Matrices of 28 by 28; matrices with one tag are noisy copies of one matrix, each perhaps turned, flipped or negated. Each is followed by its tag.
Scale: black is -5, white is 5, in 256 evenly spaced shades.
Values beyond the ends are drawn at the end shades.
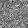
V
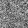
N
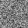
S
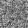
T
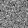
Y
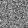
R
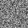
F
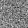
V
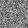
R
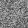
V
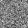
S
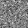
F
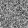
F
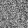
V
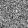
R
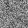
N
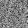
V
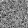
F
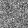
N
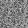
V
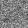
N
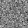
S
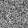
Y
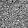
V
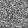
F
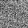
V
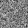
F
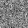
R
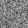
Y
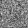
F
